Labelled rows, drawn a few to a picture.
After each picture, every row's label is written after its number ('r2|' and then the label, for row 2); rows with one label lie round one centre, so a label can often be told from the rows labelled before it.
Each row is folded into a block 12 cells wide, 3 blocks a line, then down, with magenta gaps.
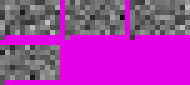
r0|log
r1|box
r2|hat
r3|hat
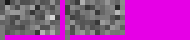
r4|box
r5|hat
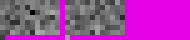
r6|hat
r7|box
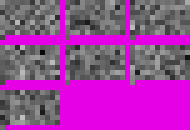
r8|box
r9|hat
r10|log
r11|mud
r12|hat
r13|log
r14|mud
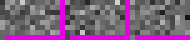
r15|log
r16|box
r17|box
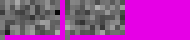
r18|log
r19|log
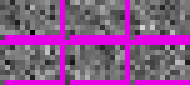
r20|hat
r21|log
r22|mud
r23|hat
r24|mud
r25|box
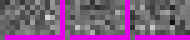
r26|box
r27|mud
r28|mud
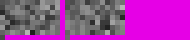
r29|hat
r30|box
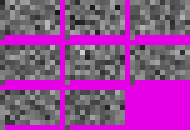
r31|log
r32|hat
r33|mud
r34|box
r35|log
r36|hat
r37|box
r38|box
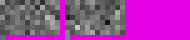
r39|box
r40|mud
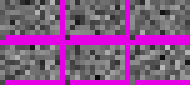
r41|box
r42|hat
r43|hat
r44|box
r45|hat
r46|box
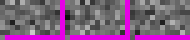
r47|log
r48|mud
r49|log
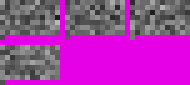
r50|box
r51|hat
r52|log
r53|hat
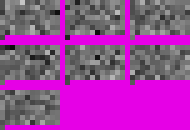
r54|log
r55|hat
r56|log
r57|hat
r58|hat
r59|hat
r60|hat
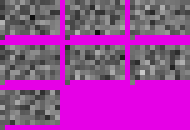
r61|log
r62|hat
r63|log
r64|log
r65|log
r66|mud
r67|box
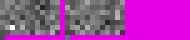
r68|mud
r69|mud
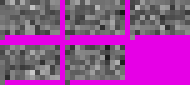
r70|log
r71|log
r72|log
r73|log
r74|box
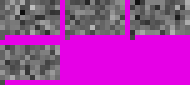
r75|log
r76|box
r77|hat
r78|hat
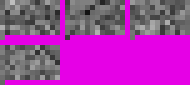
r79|log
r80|log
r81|mud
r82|box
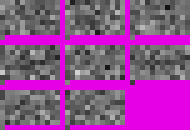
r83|mud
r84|hat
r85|mud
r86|log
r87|mud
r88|log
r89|log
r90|log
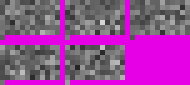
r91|box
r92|mud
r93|hat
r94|mud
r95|box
